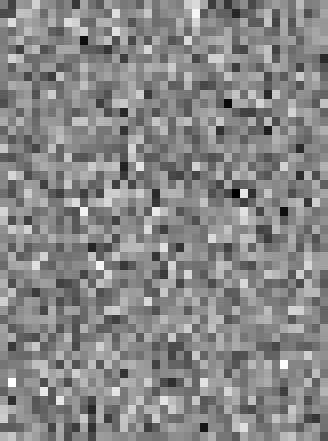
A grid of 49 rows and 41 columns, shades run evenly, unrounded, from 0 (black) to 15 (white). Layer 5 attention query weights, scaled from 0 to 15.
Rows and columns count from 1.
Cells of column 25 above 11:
6
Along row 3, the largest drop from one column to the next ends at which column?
35
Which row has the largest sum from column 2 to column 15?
3
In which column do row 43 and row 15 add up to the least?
22
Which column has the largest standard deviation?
2
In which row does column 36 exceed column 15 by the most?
41
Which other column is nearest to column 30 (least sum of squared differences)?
32
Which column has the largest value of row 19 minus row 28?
12
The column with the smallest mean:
20
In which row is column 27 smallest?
1
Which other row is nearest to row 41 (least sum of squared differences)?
29
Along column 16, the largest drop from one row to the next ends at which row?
13
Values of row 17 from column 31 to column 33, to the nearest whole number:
8 10 8
